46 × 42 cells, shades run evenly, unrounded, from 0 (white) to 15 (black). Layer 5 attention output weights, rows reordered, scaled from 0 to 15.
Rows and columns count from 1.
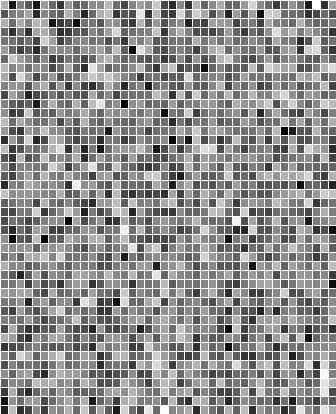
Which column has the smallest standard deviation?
27
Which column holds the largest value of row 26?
42
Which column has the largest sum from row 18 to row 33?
2
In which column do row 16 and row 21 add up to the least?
4
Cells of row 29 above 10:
4
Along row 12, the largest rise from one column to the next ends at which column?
16
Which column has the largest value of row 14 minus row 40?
8
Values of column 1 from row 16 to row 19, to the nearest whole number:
12 4 10 7
